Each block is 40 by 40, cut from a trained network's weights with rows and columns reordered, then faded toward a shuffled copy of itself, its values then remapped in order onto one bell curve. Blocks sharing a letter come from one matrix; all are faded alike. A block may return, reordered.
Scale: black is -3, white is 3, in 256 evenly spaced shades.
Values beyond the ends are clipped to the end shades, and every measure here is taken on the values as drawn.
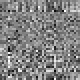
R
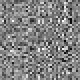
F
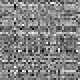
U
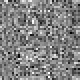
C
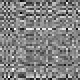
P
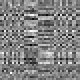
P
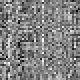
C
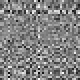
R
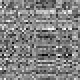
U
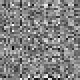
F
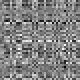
P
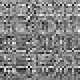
U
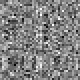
C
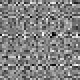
R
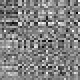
R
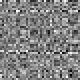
R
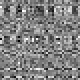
R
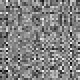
F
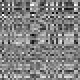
P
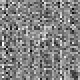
C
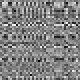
P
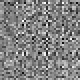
F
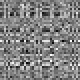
P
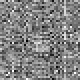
C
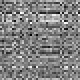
U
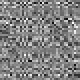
R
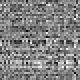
U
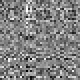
R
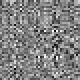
F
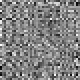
R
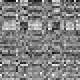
U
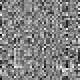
F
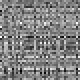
U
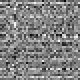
U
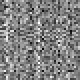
C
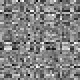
R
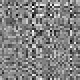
F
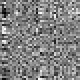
F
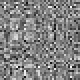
F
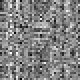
C
